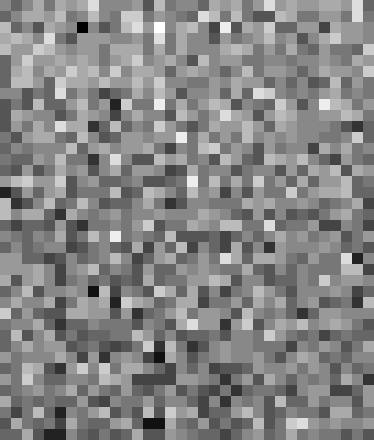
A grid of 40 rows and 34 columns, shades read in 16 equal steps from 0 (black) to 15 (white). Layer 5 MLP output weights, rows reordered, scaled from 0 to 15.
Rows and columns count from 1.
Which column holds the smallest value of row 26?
6
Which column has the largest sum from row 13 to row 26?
32
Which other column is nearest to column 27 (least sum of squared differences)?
29
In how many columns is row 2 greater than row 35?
20
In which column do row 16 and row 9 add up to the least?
17
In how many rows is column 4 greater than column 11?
22
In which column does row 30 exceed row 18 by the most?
23
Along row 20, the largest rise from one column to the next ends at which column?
7
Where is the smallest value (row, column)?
3, 8
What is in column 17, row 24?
6
